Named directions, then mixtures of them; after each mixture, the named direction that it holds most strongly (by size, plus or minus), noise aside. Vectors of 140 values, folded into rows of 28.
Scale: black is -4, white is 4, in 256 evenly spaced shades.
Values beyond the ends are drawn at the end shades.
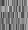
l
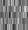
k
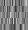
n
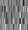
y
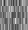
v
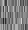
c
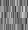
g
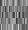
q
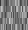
g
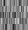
k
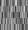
g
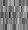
k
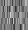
n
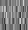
y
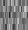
k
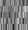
k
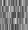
v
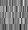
y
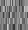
n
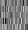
c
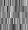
n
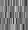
n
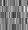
v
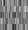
k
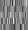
n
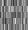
v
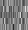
y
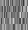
y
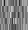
v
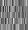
n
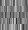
n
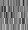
y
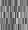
q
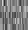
k
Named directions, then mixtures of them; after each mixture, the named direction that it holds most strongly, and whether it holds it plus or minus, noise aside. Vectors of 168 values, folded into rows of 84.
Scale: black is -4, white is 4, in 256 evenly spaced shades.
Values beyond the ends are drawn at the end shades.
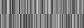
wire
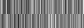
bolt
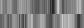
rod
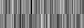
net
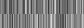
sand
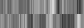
rod, minus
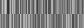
wire, minus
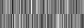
net, minus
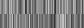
sand, minus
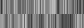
rod, minus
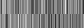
bolt, minus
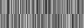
wire, minus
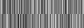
bolt, plus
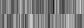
rod, plus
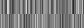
wire, plus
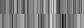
sand, plus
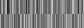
wire, minus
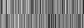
bolt, minus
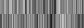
sand, minus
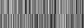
sand, minus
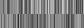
sand, minus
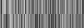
bolt, minus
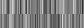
wire, minus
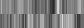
rod, plus
